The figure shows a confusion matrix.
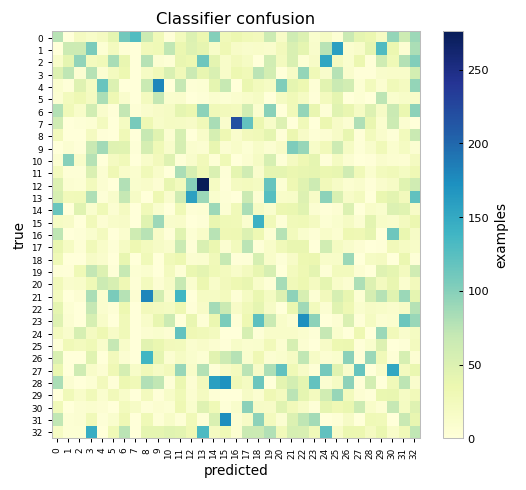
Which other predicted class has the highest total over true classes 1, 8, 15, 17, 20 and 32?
3
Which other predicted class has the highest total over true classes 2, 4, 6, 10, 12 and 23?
13
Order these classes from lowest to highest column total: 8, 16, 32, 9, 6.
16, 9, 6, 8, 32
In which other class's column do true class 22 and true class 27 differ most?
30
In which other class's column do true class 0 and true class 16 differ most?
6
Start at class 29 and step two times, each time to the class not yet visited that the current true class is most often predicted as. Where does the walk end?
5
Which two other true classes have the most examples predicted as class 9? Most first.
4, 15
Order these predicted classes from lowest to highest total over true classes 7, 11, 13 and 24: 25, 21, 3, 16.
21, 25, 3, 16
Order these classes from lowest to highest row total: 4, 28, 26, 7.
26, 7, 4, 28
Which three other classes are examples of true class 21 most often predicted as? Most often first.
8, 11, 5
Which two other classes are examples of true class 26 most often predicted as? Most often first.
8, 28
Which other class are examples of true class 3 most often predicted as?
22
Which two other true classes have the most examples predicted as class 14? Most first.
28, 0
